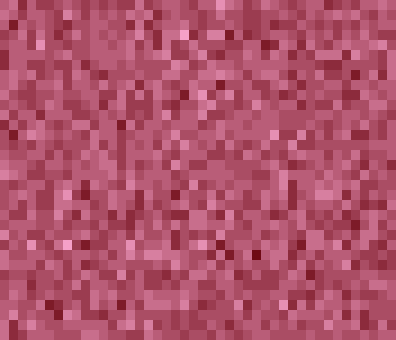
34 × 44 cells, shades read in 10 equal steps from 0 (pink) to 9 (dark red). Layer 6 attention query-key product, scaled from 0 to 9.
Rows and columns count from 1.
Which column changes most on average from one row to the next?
25
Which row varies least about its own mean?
34
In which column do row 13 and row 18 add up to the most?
14
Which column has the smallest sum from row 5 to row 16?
23
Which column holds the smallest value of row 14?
31
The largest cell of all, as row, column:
26, 29
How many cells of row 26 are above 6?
4
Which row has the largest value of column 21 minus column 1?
10
